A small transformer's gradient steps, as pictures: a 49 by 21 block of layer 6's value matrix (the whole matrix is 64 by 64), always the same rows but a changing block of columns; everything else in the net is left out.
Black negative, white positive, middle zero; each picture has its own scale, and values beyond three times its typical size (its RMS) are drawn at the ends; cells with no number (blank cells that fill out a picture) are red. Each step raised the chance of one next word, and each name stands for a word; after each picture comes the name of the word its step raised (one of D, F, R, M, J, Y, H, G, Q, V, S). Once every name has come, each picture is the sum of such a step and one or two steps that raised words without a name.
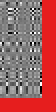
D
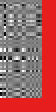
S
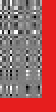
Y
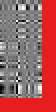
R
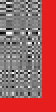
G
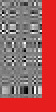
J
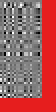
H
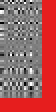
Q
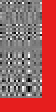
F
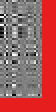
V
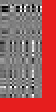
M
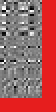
Q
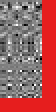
M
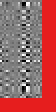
J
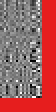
Y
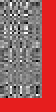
J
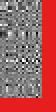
V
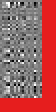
D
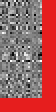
H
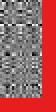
V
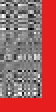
S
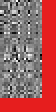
S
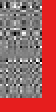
G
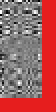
Q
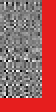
S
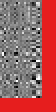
H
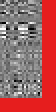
F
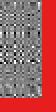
V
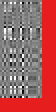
F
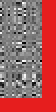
D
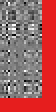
F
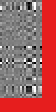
R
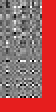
G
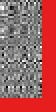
R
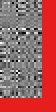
G
